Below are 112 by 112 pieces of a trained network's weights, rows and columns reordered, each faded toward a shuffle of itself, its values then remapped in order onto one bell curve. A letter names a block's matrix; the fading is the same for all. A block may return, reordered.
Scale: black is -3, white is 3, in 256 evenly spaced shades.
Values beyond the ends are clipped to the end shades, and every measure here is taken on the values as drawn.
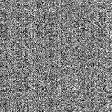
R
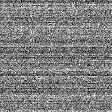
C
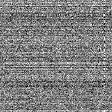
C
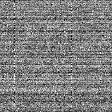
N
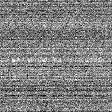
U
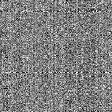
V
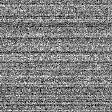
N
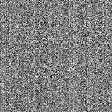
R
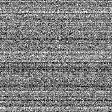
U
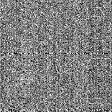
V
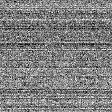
U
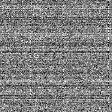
C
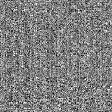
V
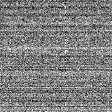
C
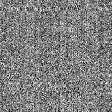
R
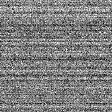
U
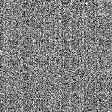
R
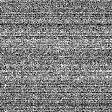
U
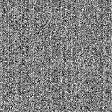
R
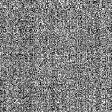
R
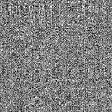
R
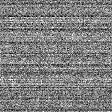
U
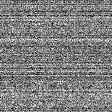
C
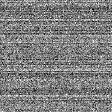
C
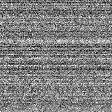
U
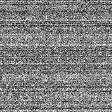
N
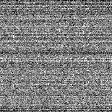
U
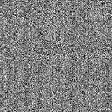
R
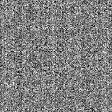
V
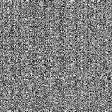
V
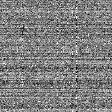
C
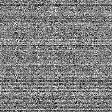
C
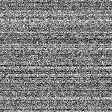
U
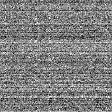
C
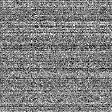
C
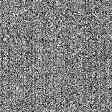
V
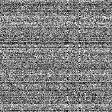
N
